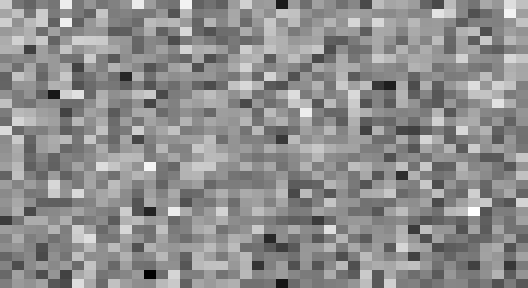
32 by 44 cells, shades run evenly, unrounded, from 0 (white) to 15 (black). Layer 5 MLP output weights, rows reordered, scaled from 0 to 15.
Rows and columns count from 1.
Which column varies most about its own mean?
13
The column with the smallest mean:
2
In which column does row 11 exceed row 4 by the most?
5
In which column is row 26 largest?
35
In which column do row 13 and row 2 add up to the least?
37
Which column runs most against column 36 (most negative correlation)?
12
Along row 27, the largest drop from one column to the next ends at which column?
24
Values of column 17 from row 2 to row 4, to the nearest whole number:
8 9 9
